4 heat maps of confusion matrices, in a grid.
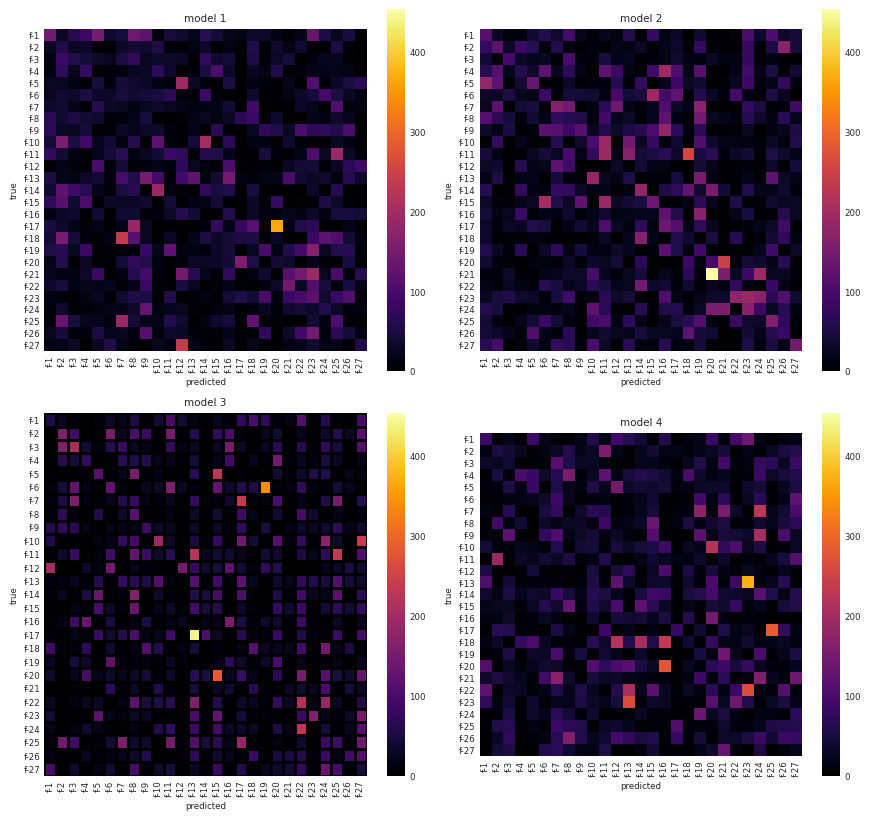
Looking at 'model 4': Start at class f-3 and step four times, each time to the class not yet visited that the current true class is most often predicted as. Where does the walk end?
f-21
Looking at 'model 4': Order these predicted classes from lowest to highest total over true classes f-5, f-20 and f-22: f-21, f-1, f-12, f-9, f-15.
f-9, f-21, f-15, f-1, f-12
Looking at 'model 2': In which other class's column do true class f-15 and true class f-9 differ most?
f-16
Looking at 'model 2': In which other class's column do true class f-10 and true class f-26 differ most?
f-11
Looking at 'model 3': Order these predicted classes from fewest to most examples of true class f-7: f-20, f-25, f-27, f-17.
f-27, f-20, f-25, f-17
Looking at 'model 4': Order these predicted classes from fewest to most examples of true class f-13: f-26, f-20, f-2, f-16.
f-2, f-16, f-26, f-20
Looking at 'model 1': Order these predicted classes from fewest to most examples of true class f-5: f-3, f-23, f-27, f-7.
f-3, f-7, f-27, f-23
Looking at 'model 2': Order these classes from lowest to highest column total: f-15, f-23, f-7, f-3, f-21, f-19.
f-3, f-21, f-15, f-7, f-23, f-19
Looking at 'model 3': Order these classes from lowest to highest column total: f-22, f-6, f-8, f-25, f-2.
f-2, f-6, f-25, f-8, f-22
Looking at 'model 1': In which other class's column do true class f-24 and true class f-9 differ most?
f-26
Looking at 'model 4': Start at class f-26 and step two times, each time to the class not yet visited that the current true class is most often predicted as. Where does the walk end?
f-15
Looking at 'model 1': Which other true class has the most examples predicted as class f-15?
f-4
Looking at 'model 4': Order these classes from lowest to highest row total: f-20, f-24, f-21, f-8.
f-24, f-8, f-21, f-20
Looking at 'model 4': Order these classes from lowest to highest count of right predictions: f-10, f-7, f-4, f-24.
f-24, f-10, f-7, f-4
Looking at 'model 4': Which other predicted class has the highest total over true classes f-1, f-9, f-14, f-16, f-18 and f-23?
f-20
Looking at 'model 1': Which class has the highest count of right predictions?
f-1
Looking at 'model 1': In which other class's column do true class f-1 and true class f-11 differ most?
f-25
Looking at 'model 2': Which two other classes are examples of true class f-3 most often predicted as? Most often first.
f-8, f-23
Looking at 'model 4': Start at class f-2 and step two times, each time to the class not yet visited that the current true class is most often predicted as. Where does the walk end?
f-27
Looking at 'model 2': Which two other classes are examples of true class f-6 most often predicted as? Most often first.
f-15, f-17
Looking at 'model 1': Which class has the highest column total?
f-23
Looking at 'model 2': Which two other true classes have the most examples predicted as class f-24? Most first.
f-21, f-23
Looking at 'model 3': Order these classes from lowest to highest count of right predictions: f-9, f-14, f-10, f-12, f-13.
f-14, f-9, f-13, f-12, f-10
